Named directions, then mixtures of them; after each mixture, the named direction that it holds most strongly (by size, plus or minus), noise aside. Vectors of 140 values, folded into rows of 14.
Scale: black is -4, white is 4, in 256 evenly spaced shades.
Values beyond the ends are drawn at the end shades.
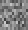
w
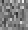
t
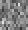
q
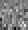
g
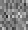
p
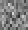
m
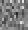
t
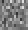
t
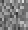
t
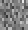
t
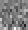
g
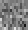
g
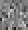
g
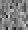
p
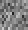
m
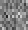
p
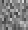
t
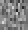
t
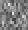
m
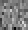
g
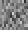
m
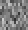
q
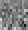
g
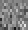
g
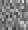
t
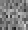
p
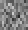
m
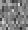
q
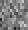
g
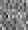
p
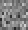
g
